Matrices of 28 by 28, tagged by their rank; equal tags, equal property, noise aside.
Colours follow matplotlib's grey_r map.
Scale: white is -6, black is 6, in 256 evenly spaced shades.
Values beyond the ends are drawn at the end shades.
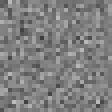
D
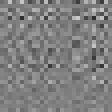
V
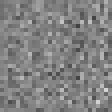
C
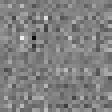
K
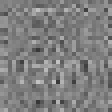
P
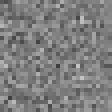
D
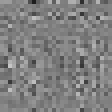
K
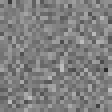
D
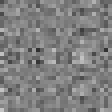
P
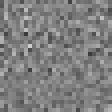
D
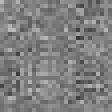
K
